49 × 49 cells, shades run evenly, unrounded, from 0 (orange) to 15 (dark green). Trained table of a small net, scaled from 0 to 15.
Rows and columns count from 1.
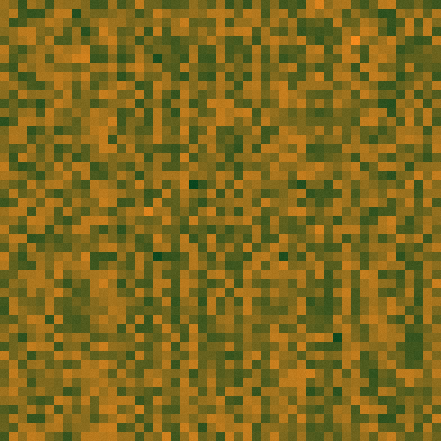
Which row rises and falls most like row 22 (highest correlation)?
34
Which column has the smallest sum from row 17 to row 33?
39
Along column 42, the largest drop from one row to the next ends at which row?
17
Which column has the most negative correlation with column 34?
16
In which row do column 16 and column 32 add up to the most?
37
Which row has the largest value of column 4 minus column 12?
15
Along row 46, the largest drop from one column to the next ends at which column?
41
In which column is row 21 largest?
22
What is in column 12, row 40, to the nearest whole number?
9
